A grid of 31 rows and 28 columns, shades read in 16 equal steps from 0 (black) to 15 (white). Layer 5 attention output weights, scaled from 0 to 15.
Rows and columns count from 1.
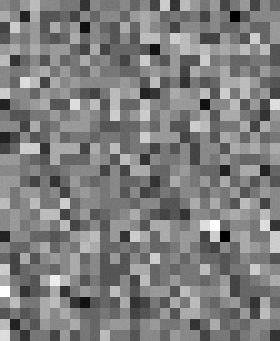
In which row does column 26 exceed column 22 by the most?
4
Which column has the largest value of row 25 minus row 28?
26
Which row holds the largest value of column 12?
11
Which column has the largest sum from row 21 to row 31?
1
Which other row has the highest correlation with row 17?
9
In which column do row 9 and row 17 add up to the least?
16
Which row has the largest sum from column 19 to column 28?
5
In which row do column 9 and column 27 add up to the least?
3
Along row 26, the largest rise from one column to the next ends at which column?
15
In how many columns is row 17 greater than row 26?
12
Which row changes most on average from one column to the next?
10
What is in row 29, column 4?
6
